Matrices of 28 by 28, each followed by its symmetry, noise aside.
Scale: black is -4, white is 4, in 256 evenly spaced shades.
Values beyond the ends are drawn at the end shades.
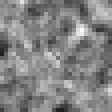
symmetric across the other diagonal.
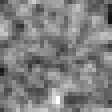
no symmetry.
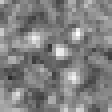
symmetric across the other diagonal.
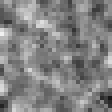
no symmetry.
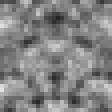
mirrored left to right.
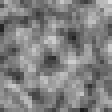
symmetric across the other diagonal.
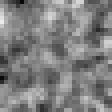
antisymmetric.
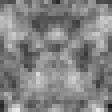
mirrored left to right.
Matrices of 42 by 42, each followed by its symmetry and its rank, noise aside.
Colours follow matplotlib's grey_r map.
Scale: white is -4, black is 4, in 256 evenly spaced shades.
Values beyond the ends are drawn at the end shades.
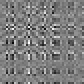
no symmetry, rank two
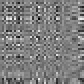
no symmetry, rank two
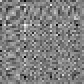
symmetric, rank four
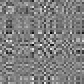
no symmetry, rank three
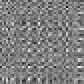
no symmetry, rank three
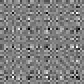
symmetric, rank two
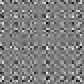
no symmetry, rank two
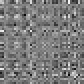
symmetric, rank three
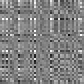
no symmetry, rank two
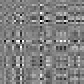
antisymmetric, rank two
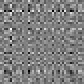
no symmetry, rank two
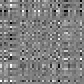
antisymmetric, rank two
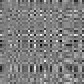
no symmetry, rank two
